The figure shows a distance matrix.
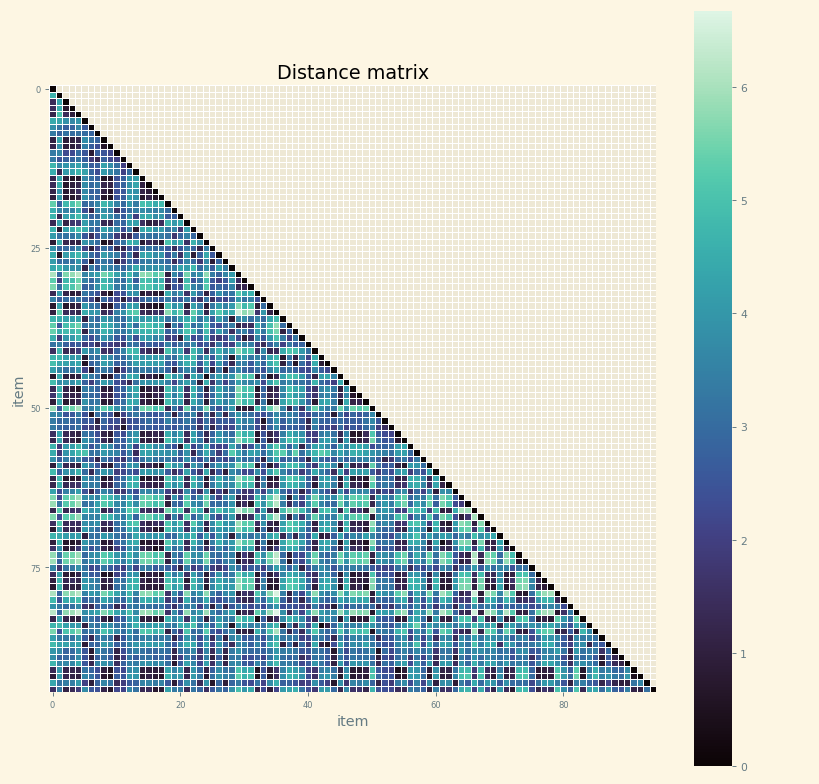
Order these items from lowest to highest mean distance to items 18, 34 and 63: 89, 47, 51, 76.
89, 51, 76, 47
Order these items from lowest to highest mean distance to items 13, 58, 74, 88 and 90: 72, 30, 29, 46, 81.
81, 30, 46, 29, 72
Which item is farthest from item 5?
57
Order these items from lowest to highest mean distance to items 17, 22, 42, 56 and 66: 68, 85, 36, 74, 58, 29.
58, 68, 36, 85, 74, 29
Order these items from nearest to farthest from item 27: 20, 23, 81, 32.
81, 23, 20, 32
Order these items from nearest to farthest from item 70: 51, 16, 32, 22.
51, 32, 16, 22
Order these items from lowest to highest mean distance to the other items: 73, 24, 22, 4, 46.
24, 4, 46, 22, 73
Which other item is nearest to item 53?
11
